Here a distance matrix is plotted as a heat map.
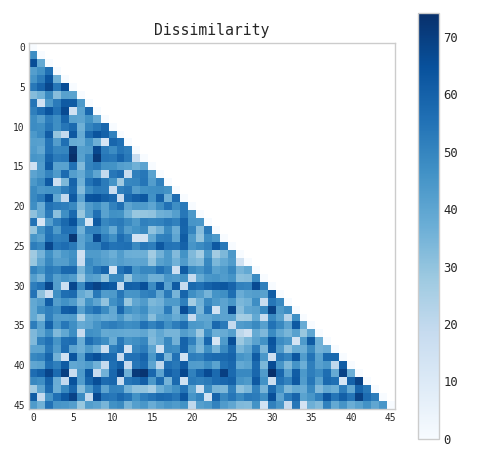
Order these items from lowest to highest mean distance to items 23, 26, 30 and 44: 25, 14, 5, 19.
19, 14, 25, 5
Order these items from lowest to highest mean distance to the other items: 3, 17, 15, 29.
29, 15, 3, 17
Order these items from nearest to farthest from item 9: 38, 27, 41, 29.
38, 29, 41, 27
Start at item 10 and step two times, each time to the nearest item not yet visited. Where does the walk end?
18
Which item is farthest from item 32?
2
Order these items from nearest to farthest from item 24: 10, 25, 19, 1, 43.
43, 1, 10, 25, 19
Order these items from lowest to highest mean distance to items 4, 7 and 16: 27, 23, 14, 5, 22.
22, 27, 23, 14, 5
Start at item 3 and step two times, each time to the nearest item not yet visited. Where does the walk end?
11
